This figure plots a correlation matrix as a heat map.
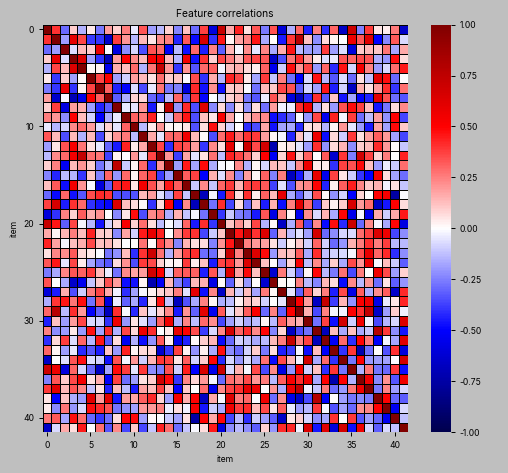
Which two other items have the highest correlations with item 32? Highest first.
28, 41
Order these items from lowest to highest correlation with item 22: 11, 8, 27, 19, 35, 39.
19, 27, 8, 35, 11, 39
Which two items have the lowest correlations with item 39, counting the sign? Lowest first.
40, 18
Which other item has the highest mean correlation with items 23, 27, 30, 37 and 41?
36
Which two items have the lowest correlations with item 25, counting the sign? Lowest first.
26, 18
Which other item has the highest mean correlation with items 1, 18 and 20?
35
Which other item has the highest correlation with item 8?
14
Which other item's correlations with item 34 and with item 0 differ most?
41
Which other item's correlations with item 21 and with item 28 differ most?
31
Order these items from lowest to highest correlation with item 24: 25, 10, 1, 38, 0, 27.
10, 27, 38, 25, 0, 1
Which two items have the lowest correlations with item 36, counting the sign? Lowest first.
33, 7
